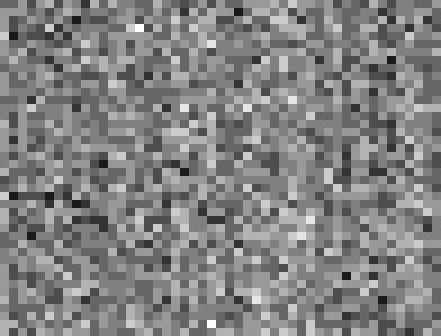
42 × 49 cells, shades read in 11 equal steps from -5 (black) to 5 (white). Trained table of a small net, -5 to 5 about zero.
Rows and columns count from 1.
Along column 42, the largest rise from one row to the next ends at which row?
36
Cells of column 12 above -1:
21
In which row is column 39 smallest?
35
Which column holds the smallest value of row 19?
44
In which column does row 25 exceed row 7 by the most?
9
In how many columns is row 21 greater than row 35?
15
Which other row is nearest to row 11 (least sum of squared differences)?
20
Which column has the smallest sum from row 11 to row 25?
39
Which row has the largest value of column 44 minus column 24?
7
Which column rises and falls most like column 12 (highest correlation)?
30
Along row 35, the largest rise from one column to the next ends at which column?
40
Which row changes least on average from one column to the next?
13
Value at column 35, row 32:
2
